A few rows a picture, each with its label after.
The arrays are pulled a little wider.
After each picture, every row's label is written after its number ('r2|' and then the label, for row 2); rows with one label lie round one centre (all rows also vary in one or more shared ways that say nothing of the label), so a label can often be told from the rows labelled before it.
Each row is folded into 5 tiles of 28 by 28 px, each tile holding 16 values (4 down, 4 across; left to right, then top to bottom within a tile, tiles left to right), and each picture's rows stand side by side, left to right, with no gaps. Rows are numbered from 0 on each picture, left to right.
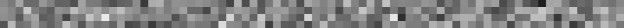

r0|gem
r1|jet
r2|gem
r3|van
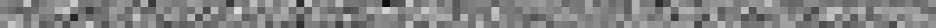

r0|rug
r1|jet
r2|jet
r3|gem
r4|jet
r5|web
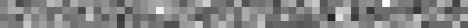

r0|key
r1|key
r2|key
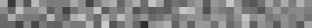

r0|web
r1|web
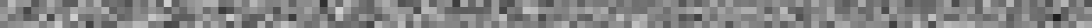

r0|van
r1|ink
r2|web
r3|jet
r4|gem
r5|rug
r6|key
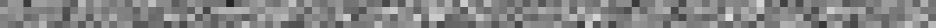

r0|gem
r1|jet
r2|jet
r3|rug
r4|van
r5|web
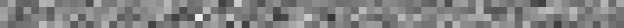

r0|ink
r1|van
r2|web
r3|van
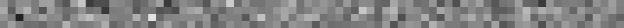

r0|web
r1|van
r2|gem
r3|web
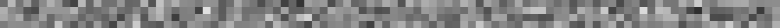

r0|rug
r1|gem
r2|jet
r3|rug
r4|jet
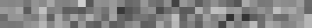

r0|rug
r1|jet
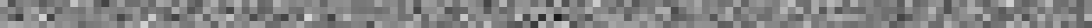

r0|van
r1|jet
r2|jet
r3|key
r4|van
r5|key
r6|rug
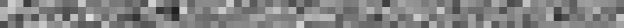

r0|gem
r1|ink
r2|gem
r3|jet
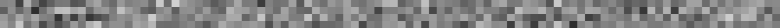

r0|jet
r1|van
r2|rug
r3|gem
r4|ink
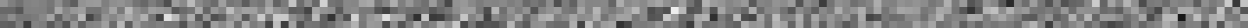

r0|ink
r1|rug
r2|ink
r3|ink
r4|gem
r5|jet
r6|jet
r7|van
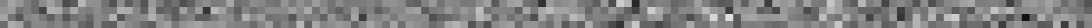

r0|gem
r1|ink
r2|van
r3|gem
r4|web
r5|rug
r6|rug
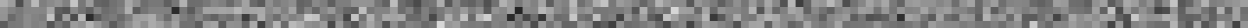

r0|key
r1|van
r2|web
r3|key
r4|web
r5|key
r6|key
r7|web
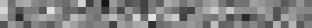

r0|rug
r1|rug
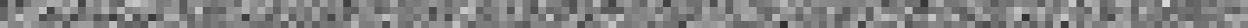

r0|key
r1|van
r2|ink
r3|key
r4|jet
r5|gem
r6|van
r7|key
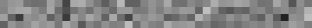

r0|gem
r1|gem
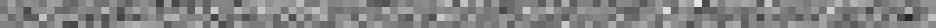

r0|van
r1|ink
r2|key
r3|jet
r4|ink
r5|gem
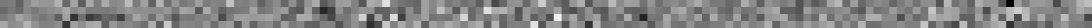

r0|key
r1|gem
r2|ink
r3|web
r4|ink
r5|ink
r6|web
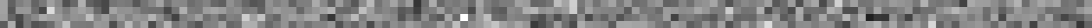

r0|web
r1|web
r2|jet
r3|gem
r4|van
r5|jet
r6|gem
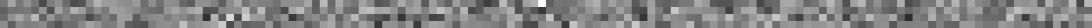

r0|jet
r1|van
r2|gem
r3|ink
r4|web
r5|gem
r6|van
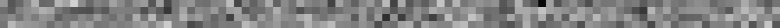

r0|rug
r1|web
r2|key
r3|web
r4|ink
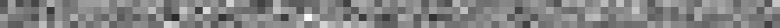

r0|ink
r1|gem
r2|gem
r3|jet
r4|gem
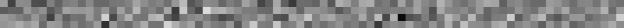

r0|van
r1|gem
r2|key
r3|van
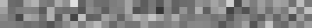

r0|key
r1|ink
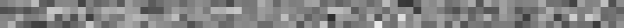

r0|web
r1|web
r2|web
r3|van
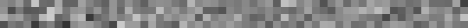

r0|web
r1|key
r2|rug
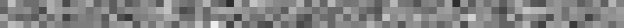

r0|gem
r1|rug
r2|van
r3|web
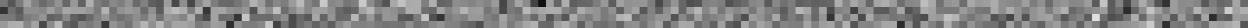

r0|van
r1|jet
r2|gem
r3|jet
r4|van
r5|jet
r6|gem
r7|ink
